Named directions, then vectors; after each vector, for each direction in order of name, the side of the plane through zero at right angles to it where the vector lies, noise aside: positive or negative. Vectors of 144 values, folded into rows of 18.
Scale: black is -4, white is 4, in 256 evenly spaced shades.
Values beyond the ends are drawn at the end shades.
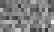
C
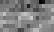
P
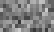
positive, negative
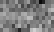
negative, positive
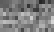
positive, positive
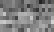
positive, positive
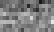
positive, positive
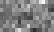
positive, negative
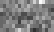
positive, negative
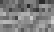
positive, positive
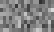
negative, positive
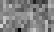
negative, positive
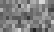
positive, negative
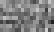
negative, negative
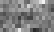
positive, negative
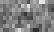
positive, negative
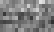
negative, negative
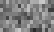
positive, negative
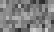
negative, positive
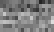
positive, positive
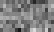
negative, positive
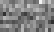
negative, negative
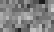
negative, positive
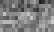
positive, positive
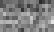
positive, positive
